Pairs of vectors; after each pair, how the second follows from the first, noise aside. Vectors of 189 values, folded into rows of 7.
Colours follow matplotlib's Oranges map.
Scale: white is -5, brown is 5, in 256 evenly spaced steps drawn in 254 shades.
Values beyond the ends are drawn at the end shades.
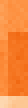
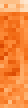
reversed.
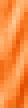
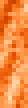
reversed.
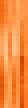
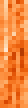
reversed, negated.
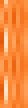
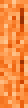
reversed, negated.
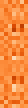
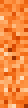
shuffled.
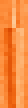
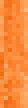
wrapped around, negated, shrunk.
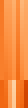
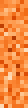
shuffled.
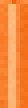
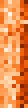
wrapped around, negated, scaled up.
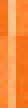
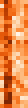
wrapped around, negated, scaled up.
